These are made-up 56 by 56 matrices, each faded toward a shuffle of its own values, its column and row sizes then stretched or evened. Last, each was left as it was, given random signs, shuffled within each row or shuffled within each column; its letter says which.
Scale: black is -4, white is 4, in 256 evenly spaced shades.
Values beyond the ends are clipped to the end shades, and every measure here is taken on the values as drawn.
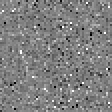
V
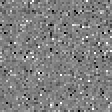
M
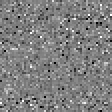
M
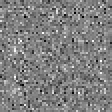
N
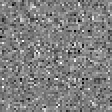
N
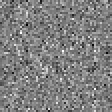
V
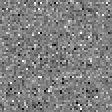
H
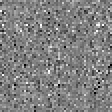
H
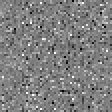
V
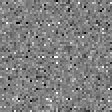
M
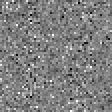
V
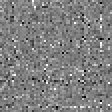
N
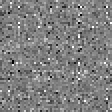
H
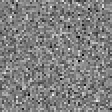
V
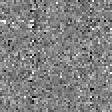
H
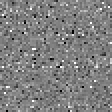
M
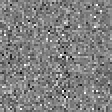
H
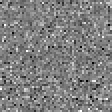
M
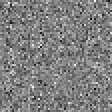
V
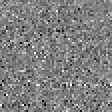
M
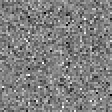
V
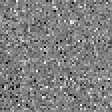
M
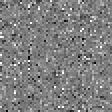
V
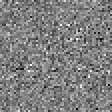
M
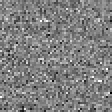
M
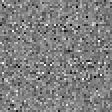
M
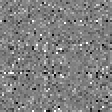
N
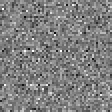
M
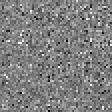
H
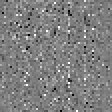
V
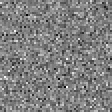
M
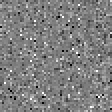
V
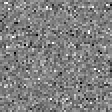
M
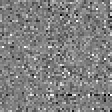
H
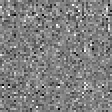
N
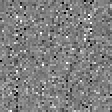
V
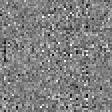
H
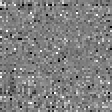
N
